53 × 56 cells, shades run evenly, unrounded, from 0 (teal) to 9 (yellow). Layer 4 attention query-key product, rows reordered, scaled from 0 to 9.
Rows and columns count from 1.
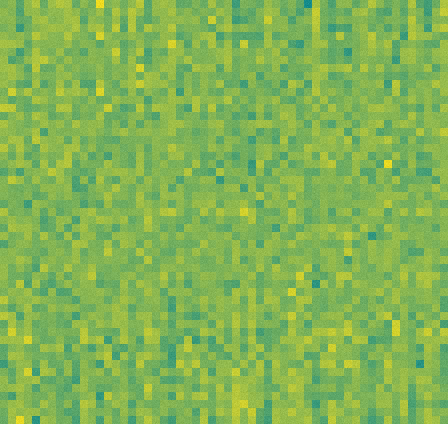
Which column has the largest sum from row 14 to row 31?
56
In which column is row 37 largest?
37
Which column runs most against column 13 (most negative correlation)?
23
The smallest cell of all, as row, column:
1, 39
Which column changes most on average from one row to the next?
44
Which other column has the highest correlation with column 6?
29
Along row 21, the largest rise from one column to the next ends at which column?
49
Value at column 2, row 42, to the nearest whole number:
8
